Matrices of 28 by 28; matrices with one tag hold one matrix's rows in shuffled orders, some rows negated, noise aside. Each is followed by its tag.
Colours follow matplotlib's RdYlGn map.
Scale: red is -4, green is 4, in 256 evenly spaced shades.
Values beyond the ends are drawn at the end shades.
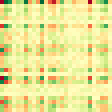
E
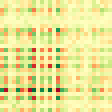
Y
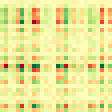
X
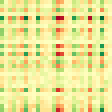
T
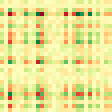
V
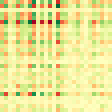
Y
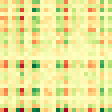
X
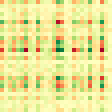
T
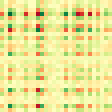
V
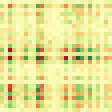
V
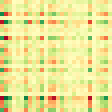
E
